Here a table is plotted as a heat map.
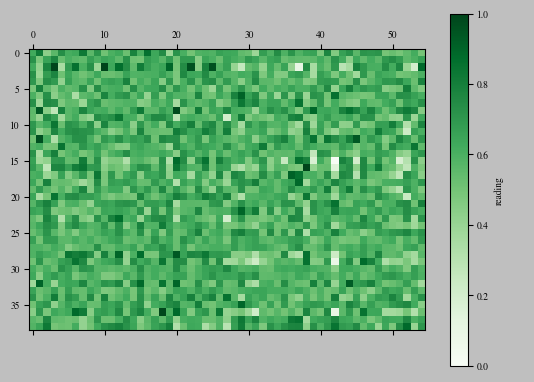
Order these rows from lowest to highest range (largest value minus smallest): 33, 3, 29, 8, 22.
33, 3, 22, 8, 29
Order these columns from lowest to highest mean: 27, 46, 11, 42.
42, 27, 11, 46
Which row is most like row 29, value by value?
36
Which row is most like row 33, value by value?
31
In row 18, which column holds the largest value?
37
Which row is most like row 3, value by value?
14
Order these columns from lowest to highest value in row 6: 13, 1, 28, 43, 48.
1, 43, 48, 13, 28
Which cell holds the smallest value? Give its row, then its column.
15, 42
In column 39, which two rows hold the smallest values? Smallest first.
15, 14
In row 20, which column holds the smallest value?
52
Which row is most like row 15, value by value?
16
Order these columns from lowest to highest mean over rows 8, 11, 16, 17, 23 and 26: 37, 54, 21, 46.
54, 37, 21, 46
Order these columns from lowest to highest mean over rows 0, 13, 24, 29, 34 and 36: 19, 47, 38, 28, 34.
28, 19, 34, 47, 38
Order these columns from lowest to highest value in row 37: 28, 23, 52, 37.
23, 28, 52, 37
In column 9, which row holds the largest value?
17
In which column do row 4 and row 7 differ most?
29
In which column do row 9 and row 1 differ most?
27
